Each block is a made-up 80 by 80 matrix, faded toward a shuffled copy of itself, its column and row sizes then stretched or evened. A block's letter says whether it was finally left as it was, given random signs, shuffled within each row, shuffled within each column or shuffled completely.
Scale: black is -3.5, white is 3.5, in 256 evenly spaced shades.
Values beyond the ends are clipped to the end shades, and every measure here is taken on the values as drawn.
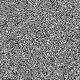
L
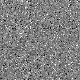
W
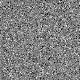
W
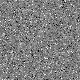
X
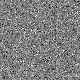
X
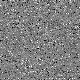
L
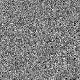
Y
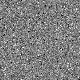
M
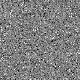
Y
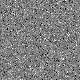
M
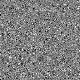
Y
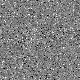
L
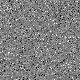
L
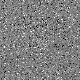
W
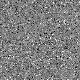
L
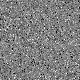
X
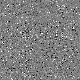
W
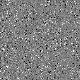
Y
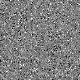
W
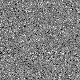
L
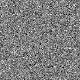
W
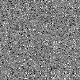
Y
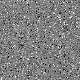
Y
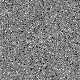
X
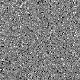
Y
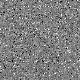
W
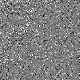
Y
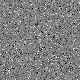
X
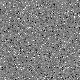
L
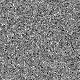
X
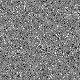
L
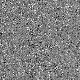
W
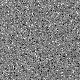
X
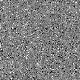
Y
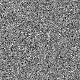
M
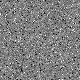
X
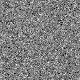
L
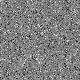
L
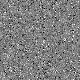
M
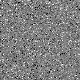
Y
